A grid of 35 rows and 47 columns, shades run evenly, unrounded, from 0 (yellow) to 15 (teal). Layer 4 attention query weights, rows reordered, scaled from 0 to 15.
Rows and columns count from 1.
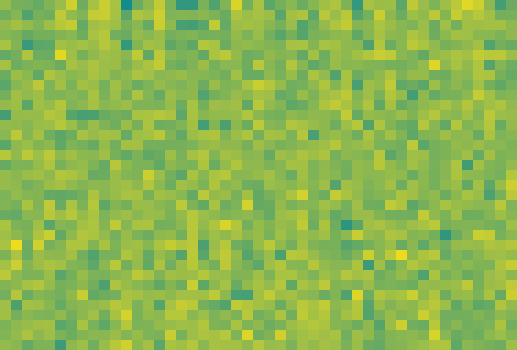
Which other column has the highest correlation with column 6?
35
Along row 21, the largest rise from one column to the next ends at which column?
24
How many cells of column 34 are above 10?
5
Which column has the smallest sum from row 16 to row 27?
28
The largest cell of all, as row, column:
1, 12
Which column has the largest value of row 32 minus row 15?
34
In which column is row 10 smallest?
44
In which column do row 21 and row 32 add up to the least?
23
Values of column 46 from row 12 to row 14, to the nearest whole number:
6 9 8
